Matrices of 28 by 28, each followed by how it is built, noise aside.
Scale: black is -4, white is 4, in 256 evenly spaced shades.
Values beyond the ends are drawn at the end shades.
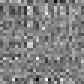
low rank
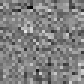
low rank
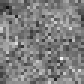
smooth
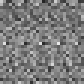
repeating columns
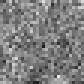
smooth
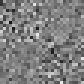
block diagonal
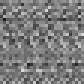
repeating columns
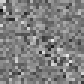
banded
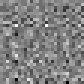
low rank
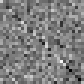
diagonal
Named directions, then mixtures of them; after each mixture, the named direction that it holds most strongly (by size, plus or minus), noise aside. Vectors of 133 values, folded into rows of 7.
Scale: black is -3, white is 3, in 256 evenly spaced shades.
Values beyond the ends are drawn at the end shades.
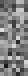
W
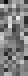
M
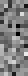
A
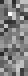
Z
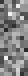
Z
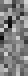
M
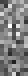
A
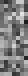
W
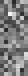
Z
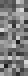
W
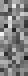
M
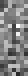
A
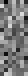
M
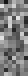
M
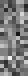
W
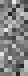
Z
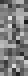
W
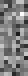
A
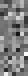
M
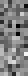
A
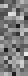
Z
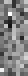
Z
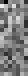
M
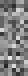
W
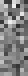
Z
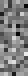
A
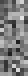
W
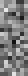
W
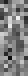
M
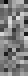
M
